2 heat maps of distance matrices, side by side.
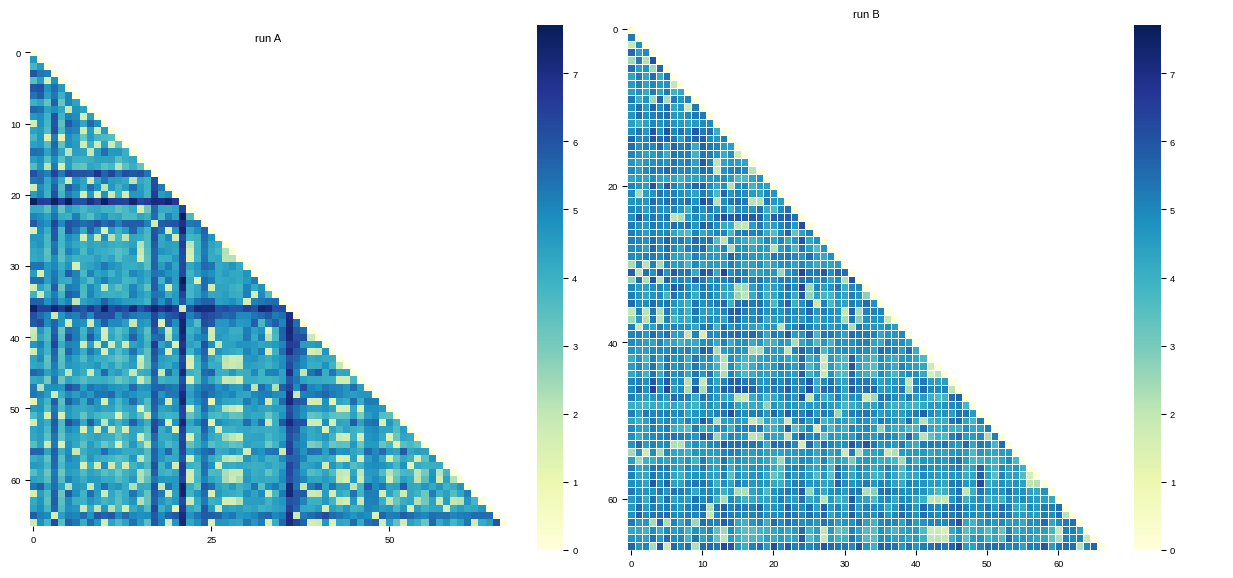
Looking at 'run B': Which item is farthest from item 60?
31
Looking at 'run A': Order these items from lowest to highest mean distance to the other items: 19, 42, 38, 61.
42, 19, 61, 38
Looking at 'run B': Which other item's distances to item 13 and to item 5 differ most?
66
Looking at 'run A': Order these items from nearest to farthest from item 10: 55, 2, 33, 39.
39, 33, 55, 2
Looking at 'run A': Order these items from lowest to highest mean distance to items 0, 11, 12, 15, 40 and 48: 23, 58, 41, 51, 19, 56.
51, 19, 58, 41, 23, 56
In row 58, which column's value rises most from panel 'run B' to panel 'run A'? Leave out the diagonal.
21
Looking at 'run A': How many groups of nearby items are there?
11
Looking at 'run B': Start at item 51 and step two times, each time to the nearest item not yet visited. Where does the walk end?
35
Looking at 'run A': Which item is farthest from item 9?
17
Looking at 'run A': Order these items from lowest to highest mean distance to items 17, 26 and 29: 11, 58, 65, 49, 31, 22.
22, 58, 11, 31, 49, 65
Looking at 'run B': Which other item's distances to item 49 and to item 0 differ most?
2
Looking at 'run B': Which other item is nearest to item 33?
47
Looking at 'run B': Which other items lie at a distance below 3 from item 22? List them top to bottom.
12, 17, 18, 41, 50, 52
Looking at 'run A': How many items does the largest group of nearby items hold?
14
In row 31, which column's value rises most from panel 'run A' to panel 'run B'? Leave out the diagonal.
34
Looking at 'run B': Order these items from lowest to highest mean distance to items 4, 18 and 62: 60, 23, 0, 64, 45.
0, 64, 60, 45, 23
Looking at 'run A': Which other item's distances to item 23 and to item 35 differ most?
32
